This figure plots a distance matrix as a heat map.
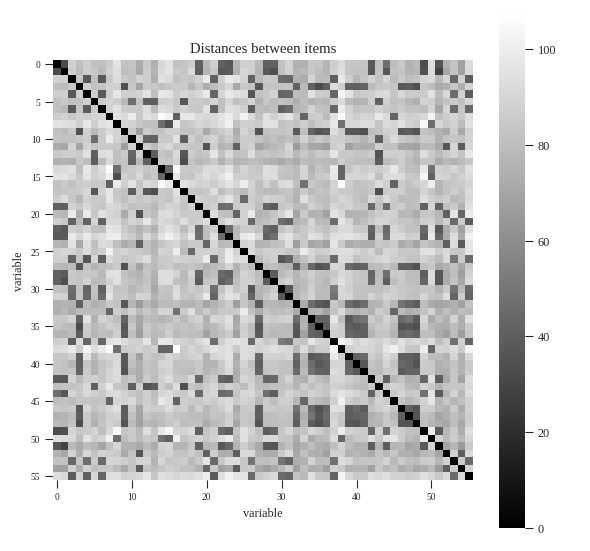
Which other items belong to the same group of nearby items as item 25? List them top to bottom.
18
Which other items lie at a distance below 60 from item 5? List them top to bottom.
10, 12, 13, 17, 43
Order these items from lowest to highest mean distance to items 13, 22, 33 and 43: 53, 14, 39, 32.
32, 53, 39, 14
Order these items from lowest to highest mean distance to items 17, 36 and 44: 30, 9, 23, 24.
9, 23, 24, 30
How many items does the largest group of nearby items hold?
13
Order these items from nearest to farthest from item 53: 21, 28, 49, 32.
21, 32, 28, 49
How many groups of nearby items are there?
8
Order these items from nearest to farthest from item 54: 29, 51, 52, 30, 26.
52, 51, 29, 30, 26
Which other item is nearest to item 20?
11
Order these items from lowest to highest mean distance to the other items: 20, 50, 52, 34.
34, 52, 20, 50
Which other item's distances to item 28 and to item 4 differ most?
23
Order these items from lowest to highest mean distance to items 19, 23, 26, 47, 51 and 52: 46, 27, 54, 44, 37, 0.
0, 44, 54, 27, 46, 37
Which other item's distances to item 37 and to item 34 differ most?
39
